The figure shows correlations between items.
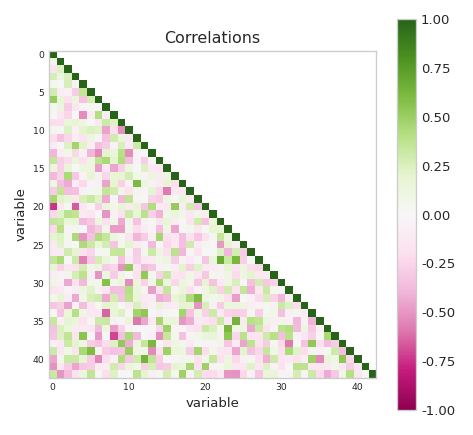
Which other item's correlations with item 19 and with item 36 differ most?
32
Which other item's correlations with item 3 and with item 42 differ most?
24
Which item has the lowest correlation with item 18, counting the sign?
15
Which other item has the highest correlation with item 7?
30
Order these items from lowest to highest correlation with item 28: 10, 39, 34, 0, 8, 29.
8, 29, 34, 0, 39, 10
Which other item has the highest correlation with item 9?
38
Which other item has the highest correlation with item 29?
12
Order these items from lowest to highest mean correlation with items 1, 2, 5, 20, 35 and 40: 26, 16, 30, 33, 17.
17, 33, 30, 26, 16
